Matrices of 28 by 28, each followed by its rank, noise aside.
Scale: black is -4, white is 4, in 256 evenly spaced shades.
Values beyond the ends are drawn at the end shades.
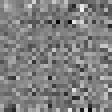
five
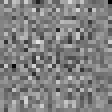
four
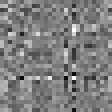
three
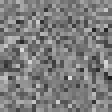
six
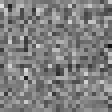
six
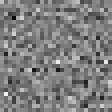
six
